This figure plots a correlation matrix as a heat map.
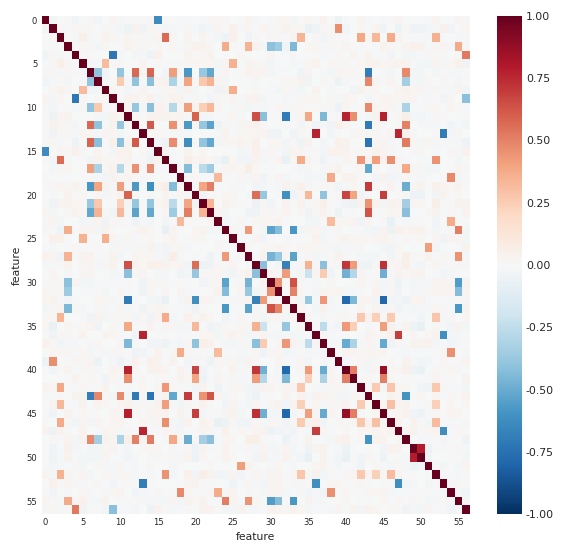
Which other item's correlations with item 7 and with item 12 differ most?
43
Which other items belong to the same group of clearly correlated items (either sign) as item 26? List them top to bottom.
51
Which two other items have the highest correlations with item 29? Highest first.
32, 37
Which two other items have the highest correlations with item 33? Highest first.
30, 31
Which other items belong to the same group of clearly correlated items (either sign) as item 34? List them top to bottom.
2, 16, 42, 44, 46, 52
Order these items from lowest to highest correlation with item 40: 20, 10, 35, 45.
10, 35, 20, 45
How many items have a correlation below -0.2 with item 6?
6
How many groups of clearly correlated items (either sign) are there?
12
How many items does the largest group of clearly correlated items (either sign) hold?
11
